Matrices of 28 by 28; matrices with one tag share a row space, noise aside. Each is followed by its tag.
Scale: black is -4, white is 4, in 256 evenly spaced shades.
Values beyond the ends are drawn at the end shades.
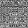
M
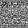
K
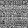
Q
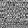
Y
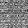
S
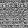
M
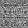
Q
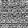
K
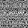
M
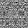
M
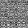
S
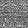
Q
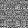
Y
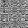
K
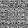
S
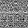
M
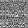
M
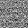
M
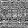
K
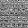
S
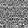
M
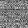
Y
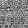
S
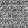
K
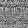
Q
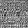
Y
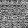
K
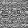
K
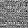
Y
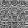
K
